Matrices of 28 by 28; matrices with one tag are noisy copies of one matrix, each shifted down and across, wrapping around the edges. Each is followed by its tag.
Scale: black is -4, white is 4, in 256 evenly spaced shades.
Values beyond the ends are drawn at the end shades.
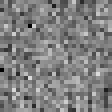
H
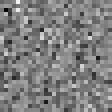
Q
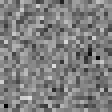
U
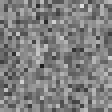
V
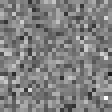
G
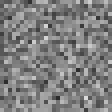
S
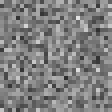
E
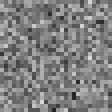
G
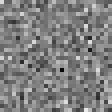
G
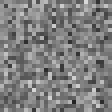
Q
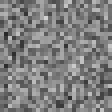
H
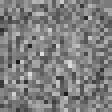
H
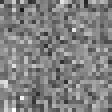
H
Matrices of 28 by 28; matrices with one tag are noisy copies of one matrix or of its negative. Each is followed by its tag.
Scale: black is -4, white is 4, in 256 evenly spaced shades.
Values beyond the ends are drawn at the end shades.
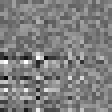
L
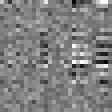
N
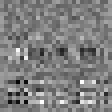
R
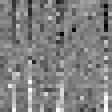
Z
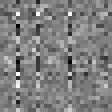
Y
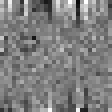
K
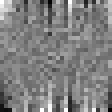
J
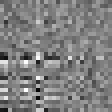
L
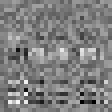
R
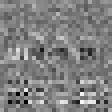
R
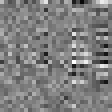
N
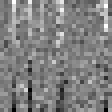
Z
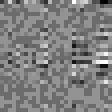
N
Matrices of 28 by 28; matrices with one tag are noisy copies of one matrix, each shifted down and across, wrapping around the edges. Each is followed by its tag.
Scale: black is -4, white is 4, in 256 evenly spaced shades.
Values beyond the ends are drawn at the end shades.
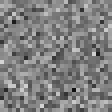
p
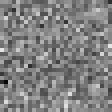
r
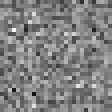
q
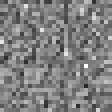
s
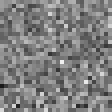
p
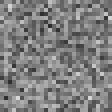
q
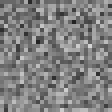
s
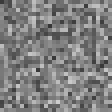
q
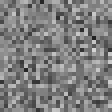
r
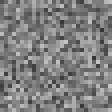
r
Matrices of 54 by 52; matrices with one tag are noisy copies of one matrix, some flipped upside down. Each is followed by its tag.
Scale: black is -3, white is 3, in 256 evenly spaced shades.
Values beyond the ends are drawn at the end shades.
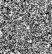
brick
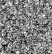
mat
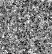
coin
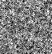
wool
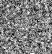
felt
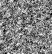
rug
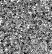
brick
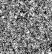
coin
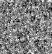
coin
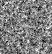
felt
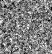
brick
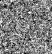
brick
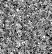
rug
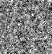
coin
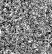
brick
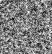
felt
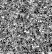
coin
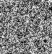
coin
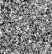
brick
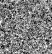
brick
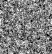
rug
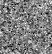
brick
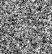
felt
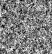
mat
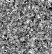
coin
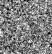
brick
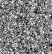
coin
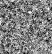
brick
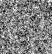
coin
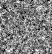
mat
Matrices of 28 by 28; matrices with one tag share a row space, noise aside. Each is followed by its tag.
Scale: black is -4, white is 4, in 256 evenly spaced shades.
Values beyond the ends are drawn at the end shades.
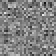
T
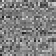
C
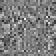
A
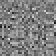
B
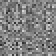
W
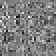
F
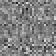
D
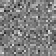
A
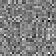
W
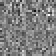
W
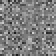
W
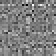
D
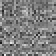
C
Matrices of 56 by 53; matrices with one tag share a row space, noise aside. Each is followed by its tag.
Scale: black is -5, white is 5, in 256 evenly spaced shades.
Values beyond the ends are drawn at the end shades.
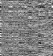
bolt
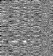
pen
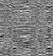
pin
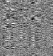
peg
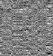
pin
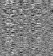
peg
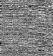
bolt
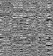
pin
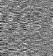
pen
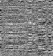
bolt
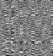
peg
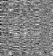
pen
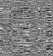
pin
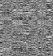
pin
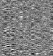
peg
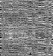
bolt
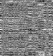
bolt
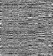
bolt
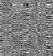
pin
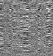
pin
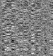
peg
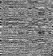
bolt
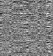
pin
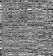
bolt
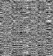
pin
